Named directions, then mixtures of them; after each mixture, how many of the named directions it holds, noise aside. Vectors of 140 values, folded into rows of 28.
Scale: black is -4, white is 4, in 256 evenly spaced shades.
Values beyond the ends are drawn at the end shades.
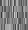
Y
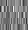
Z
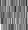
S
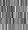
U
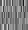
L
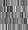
two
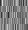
three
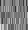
two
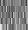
two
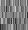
one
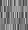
two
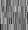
one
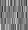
three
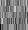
one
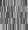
four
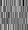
three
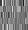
two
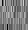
three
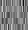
two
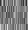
four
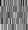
four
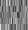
four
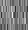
one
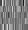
two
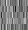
four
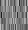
three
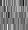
four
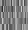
two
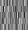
three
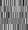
three
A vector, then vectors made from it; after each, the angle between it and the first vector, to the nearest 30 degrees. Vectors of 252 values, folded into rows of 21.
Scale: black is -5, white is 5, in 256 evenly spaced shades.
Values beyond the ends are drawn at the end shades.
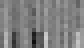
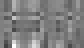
120 degrees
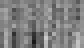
30 degrees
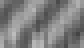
120 degrees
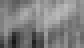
60 degrees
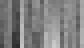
60 degrees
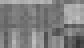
120 degrees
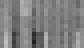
30 degrees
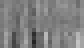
30 degrees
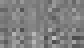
120 degrees
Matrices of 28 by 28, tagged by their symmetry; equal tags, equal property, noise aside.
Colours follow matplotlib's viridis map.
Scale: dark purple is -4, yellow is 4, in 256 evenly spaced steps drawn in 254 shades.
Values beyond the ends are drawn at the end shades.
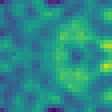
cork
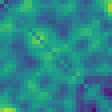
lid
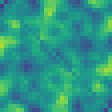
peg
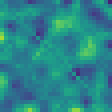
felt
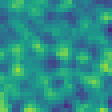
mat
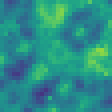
felt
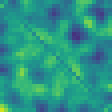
felt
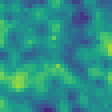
mat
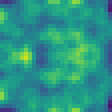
cork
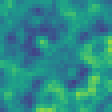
lid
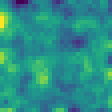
mat
